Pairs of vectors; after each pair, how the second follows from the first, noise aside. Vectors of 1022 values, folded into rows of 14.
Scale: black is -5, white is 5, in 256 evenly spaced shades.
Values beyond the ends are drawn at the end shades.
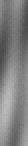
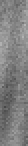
negated, shrunk.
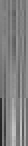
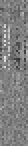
wrapped around, negated, partly zeroed.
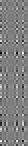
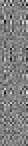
reversed, negated.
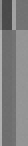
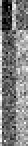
scaled up.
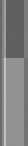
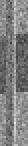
wrapped around.
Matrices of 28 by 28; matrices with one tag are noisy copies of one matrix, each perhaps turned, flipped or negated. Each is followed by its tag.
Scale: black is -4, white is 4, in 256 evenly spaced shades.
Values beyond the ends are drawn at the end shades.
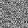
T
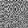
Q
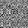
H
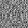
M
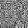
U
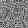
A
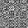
H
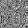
A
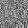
U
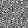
T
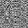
M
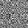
H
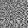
Q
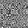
H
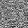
M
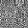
U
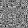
A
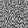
Q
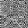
U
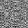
M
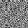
T
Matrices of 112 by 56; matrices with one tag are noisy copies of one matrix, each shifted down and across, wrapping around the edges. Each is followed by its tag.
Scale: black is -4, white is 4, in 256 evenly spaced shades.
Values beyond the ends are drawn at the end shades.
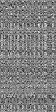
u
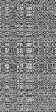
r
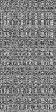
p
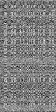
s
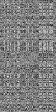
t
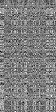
t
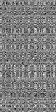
p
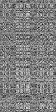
t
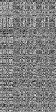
t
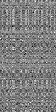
u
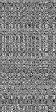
u
